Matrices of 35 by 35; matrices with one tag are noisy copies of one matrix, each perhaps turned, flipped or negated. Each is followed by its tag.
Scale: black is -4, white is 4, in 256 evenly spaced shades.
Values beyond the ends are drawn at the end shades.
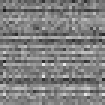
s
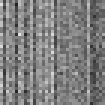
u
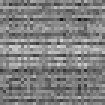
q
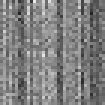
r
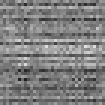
q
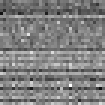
u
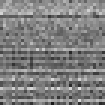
u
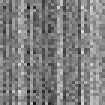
r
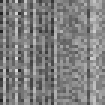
u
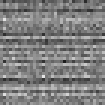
s
